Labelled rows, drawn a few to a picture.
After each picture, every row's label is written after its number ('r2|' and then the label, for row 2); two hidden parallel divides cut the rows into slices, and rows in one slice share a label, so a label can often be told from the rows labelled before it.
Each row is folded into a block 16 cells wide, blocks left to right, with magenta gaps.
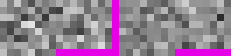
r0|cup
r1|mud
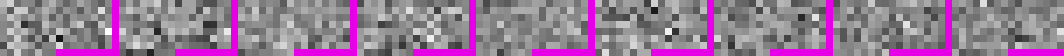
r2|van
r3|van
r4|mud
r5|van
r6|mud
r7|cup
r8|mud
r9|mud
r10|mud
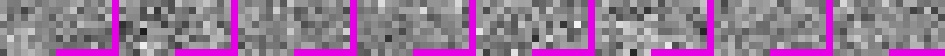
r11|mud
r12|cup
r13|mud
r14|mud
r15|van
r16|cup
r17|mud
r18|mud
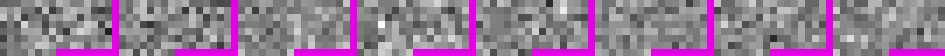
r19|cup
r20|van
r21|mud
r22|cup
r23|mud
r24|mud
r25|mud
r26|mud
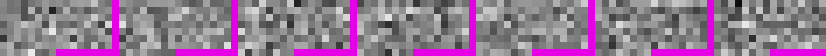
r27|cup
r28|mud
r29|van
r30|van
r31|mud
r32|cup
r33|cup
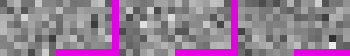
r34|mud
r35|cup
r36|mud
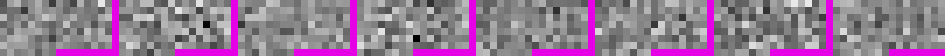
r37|mud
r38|van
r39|mud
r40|van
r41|mud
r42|mud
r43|cup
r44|mud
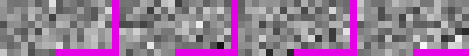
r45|mud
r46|van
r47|van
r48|cup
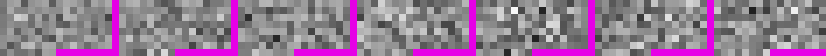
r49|mud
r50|mud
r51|mud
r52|van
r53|van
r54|cup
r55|cup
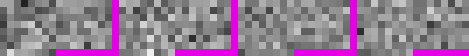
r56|cup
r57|cup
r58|mud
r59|mud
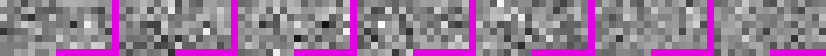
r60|cup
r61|van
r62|van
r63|cup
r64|van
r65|mud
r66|mud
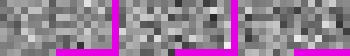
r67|mud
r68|van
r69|cup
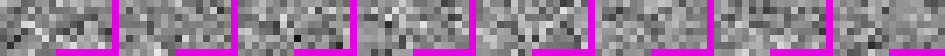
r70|cup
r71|mud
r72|van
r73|van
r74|van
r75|mud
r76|cup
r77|mud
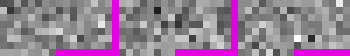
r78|mud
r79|cup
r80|cup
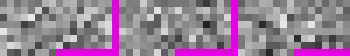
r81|van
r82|van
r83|van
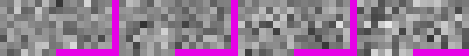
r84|mud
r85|mud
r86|van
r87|cup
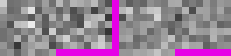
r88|cup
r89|mud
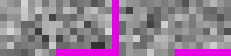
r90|van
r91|mud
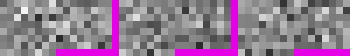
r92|van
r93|van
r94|van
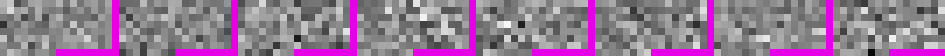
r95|mud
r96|mud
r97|van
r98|cup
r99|cup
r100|cup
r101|mud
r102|cup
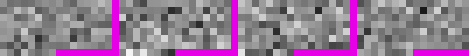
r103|mud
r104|cup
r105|van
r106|mud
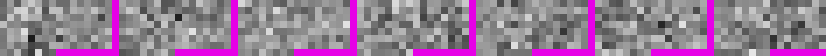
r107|van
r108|mud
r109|mud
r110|mud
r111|mud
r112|cup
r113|van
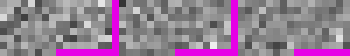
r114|cup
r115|mud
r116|mud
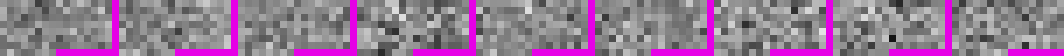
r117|mud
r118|mud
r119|mud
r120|van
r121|mud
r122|mud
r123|van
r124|van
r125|mud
